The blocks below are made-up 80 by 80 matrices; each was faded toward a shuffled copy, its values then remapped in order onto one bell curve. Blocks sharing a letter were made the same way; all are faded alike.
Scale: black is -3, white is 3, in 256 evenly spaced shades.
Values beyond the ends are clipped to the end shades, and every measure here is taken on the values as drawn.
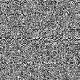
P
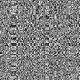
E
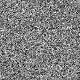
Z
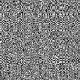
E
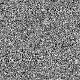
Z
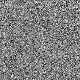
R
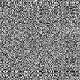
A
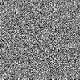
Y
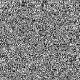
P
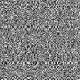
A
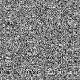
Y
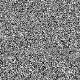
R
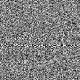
P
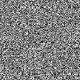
P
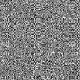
E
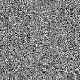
Y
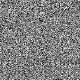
R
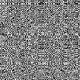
A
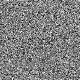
Z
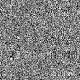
Y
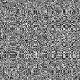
E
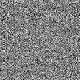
Y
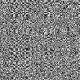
E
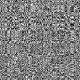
A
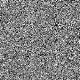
R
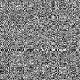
A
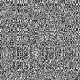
A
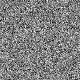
Z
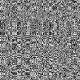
E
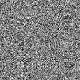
Y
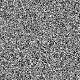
R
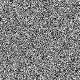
Z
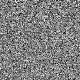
Z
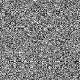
P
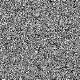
R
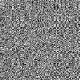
E
